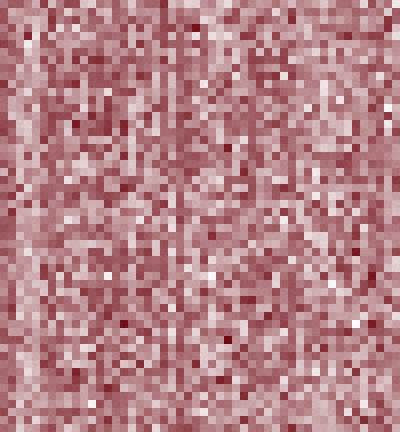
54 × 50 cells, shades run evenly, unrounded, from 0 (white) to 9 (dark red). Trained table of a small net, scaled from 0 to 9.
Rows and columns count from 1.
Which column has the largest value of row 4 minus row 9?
25
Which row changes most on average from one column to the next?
35
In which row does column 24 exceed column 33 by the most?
22
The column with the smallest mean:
5
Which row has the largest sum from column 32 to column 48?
20
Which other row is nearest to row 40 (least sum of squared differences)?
27
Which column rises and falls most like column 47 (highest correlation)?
44
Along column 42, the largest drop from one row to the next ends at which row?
33
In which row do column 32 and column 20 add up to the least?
31
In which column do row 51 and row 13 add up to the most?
48
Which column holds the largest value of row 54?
37
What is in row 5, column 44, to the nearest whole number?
8
